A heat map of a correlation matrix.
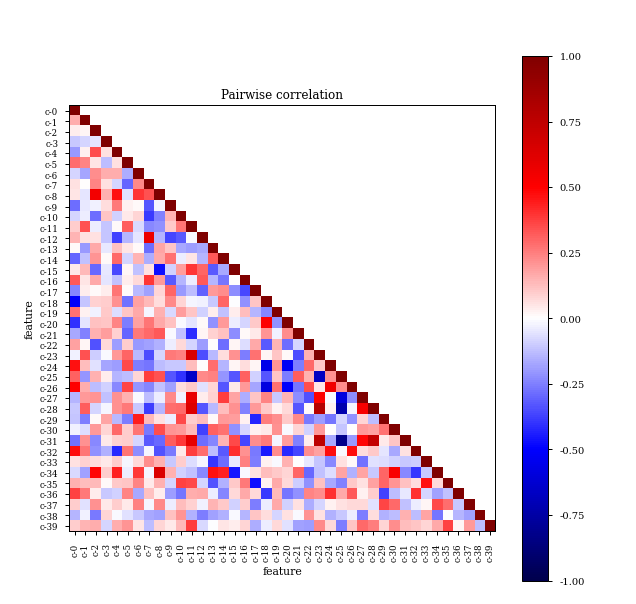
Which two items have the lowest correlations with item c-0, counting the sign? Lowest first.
c-18, c-20
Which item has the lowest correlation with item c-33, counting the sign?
c-13
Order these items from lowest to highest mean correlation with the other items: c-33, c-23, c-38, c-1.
c-38, c-33, c-1, c-23
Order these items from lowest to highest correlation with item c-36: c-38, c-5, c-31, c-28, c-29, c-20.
c-29, c-20, c-38, c-31, c-28, c-5
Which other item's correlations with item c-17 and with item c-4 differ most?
c-35
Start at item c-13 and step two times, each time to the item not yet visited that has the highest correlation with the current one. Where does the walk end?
c-8
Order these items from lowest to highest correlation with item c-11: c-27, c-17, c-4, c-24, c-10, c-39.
c-17, c-4, c-24, c-10, c-39, c-27
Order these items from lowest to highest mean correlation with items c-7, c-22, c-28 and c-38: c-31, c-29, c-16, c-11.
c-29, c-16, c-11, c-31
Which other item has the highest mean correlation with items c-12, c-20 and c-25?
c-7
